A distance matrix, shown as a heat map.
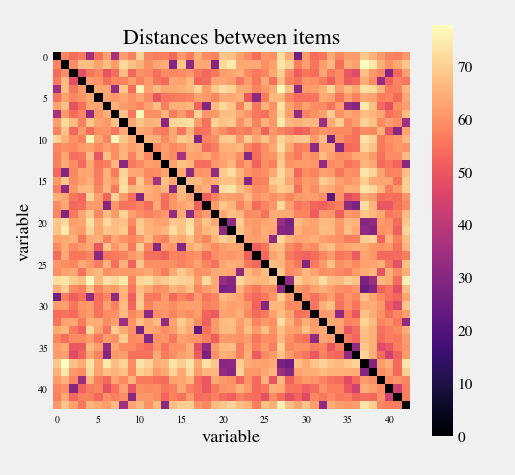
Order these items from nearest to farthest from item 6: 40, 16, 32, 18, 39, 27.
18, 40, 39, 32, 16, 27
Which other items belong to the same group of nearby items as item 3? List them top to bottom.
39
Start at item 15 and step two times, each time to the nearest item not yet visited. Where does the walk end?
12
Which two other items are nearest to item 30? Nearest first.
25, 41
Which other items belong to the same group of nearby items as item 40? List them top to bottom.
2
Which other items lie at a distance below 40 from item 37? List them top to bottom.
20, 21, 27, 28, 38
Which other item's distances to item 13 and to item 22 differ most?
42
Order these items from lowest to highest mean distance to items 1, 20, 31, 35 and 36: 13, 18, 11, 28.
18, 11, 28, 13
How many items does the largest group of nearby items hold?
6
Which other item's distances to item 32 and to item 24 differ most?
5
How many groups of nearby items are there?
14
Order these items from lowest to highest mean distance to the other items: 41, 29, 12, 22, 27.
41, 29, 12, 22, 27
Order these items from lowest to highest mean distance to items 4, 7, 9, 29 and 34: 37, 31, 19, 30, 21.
31, 30, 19, 21, 37
